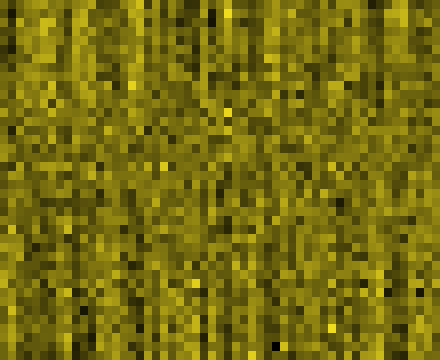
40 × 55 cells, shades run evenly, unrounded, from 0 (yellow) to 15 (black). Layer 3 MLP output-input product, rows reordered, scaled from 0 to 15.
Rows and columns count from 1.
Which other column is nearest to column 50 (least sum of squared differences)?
51
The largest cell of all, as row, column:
39, 35
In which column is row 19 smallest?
21
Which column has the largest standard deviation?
29
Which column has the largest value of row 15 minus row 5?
34
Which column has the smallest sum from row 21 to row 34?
48
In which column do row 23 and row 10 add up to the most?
44
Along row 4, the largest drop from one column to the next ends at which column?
10
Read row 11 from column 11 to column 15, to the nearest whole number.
4 4 8 7 9
